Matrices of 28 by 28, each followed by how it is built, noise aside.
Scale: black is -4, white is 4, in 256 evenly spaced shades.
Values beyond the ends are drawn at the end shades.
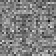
blocks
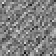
Hankel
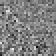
lower triangular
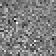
lower triangular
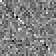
diagonal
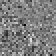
lower triangular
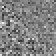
lower triangular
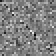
diagonal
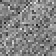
Hankel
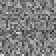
repeating columns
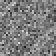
Hankel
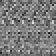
repeating columns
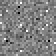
sparse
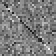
diagonal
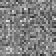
blocks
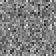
repeating columns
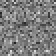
repeating columns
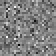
uneven columns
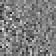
lower triangular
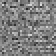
blocks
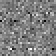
uneven rows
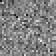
diagonal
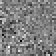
lower triangular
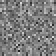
repeating columns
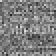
blocks
